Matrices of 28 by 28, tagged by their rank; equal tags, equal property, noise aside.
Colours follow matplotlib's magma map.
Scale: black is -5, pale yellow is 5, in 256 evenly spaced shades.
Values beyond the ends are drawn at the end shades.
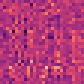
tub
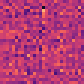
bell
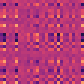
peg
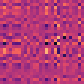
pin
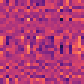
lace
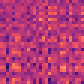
lace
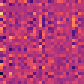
lace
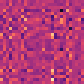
lace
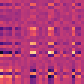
peg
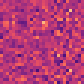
bell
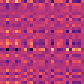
peg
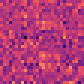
tub
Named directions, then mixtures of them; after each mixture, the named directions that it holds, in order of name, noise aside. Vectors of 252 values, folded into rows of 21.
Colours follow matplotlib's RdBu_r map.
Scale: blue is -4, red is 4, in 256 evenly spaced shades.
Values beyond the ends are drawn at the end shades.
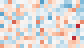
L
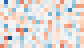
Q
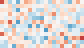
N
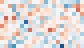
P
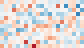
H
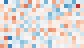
L, P, Q.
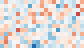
H.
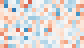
N, P, Q.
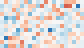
L, P, Q.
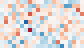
P.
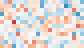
H, L, P.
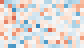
N, P, Q.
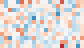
N, Q.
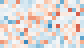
H, N, Q.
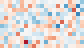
H.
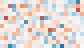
P.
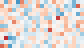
L, P, Q.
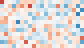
H, N.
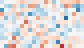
P.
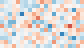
L, N.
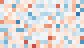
H, N.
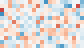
L, P.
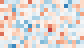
N, P, Q.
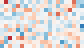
Q.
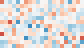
N.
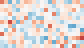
N.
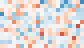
L.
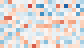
H.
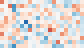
N, P.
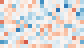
H, L, N.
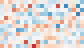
H.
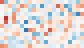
H, P, Q.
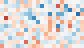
H, Q.
